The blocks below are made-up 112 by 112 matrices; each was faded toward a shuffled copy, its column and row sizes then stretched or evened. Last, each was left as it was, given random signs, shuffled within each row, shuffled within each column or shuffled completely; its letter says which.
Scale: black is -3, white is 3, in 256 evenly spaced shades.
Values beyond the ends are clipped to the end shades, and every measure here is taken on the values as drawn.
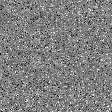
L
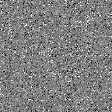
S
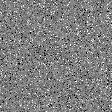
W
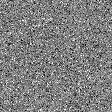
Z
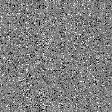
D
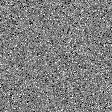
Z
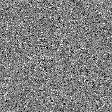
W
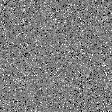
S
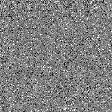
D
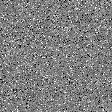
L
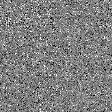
S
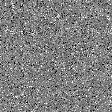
S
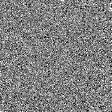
S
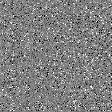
D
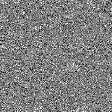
D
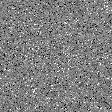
L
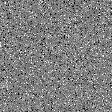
W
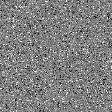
S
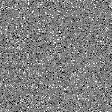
D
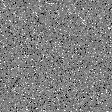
Z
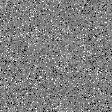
S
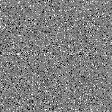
D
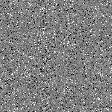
W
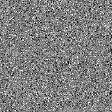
D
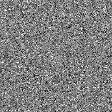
S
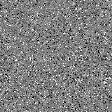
D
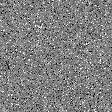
Z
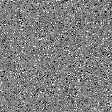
D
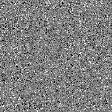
D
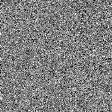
W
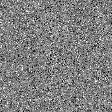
W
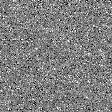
L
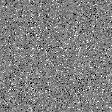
S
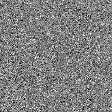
D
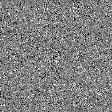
S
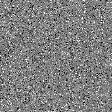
W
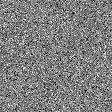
Z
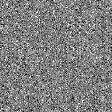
D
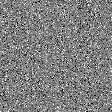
W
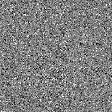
D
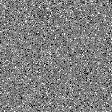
D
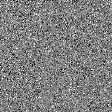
S
